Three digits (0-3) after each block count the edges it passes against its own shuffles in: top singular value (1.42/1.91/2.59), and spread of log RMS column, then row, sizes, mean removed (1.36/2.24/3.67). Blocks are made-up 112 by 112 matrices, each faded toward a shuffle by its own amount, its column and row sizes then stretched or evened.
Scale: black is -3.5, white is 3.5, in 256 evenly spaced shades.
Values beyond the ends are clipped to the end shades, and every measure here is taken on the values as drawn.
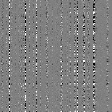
3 3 1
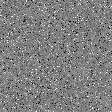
0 0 0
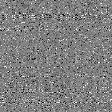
2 0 2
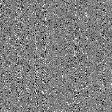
2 2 0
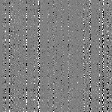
3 3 1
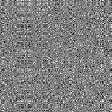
3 1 1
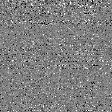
0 1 2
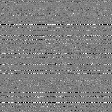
3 0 3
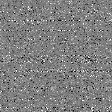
1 1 2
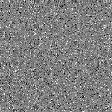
2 1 0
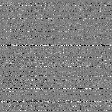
2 1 3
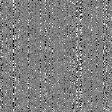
2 3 0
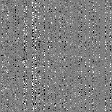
0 3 1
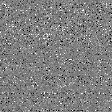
0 1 2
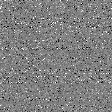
0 0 2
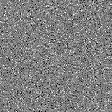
2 0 0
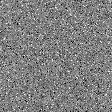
0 0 0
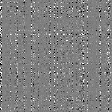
2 3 2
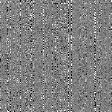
2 3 1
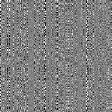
3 3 1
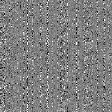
2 3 0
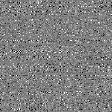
2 1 2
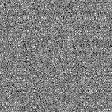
2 0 1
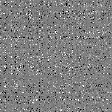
1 2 2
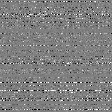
2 0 3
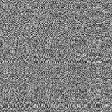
3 0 2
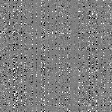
1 3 2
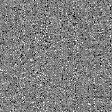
1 2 0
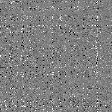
1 2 2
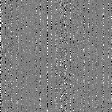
1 3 0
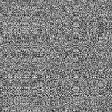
3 0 2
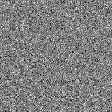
2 0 1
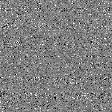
0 1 2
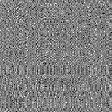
3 1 0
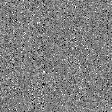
0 2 0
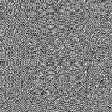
3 0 0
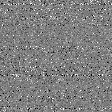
0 0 2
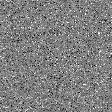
0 0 1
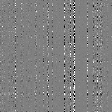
3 3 1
